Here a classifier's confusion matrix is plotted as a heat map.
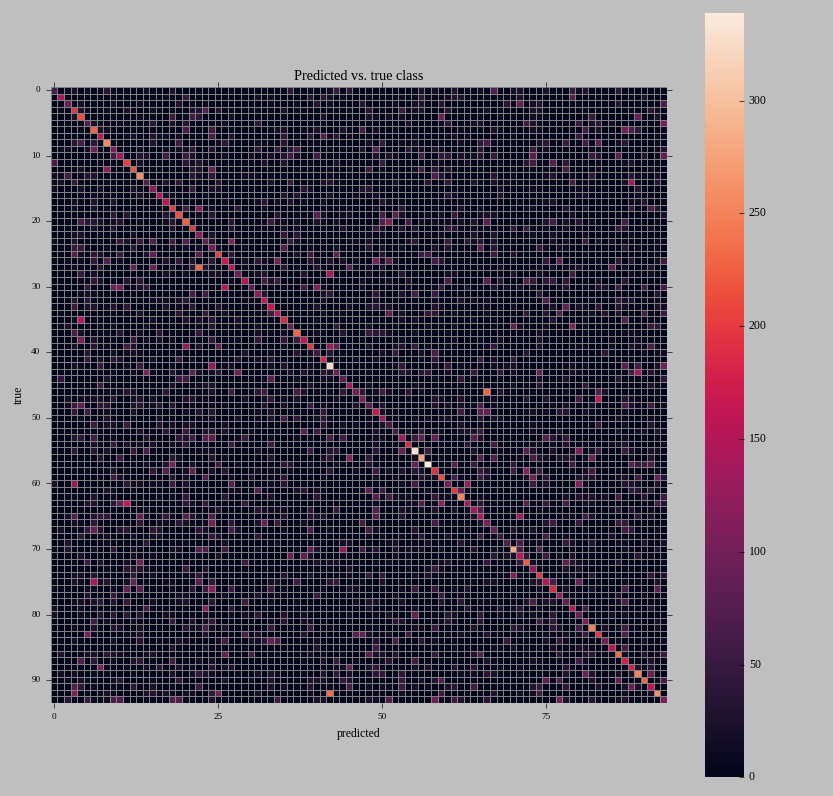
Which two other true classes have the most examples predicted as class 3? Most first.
60, 92
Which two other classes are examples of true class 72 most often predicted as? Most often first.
13, 78
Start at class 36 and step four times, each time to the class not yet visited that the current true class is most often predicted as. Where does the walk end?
22
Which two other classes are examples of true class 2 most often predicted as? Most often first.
71, 93
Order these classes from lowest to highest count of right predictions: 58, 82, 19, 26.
26, 58, 19, 82
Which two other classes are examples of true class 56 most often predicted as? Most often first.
45, 82
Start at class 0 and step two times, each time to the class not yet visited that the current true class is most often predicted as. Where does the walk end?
6
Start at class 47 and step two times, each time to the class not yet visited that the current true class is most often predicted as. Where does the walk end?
5
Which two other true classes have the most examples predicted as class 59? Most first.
63, 4
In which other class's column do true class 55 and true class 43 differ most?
89
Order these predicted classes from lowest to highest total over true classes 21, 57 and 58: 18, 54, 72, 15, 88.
54, 15, 88, 18, 72
